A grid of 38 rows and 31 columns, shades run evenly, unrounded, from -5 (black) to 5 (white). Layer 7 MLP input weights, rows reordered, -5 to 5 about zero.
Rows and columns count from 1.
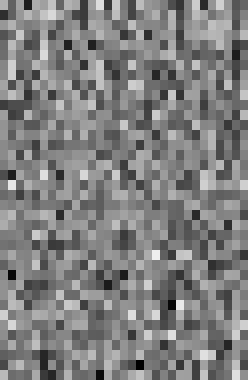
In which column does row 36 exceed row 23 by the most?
26
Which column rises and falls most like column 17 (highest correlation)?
1
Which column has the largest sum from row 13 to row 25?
6
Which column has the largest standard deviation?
2
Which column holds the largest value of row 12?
20
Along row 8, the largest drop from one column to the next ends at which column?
3
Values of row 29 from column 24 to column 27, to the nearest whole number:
-3 -1 2 1
